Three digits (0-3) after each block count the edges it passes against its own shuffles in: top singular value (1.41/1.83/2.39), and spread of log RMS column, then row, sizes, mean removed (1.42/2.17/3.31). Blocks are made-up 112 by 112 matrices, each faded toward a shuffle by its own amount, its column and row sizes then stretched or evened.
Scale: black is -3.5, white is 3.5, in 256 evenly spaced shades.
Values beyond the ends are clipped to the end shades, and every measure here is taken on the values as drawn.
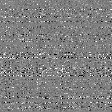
0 1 3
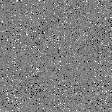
0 2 1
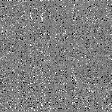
0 2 2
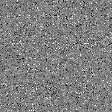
1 1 1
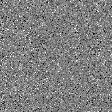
1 1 0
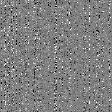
1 3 0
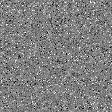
1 0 1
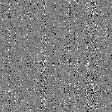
0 3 1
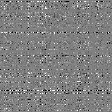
2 2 3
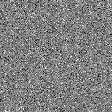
2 0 0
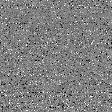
1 0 2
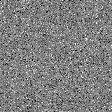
1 0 0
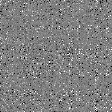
0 2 2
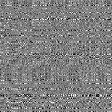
3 0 3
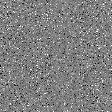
0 1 1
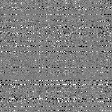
2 2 3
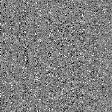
1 2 0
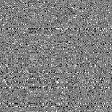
3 0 2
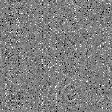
2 2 0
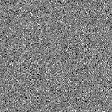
2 1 1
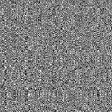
3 2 1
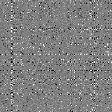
3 2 2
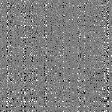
2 3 2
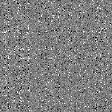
1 2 1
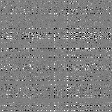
3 2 3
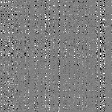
1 3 2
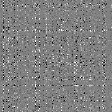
2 3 2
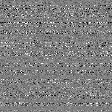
0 0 3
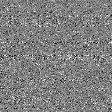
1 0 2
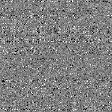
1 1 2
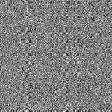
3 1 1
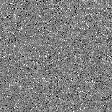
1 0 1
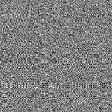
3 0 2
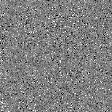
1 1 1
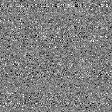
2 0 2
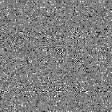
2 1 2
